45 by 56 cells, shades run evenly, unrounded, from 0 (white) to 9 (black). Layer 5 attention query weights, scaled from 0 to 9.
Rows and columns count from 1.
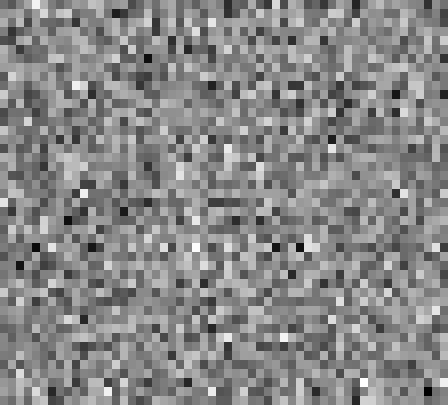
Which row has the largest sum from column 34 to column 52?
28
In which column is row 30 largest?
3
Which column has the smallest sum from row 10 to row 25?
25
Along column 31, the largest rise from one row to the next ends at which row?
16
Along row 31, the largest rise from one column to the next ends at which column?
37
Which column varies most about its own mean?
29
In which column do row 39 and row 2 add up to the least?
43
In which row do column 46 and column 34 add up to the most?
1
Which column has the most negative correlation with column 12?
39
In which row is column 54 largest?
44
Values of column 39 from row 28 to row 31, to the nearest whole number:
1 6 4 3
